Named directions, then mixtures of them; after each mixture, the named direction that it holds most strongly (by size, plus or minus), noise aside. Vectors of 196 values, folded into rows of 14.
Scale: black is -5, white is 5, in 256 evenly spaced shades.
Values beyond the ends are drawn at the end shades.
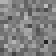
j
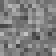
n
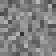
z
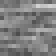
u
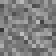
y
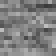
u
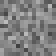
z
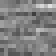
u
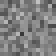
z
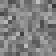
z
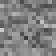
y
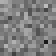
j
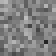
j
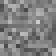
n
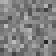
j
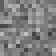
n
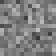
n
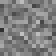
y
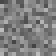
j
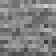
u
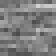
u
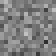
j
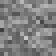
y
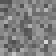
j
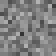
z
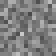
z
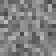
z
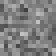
n
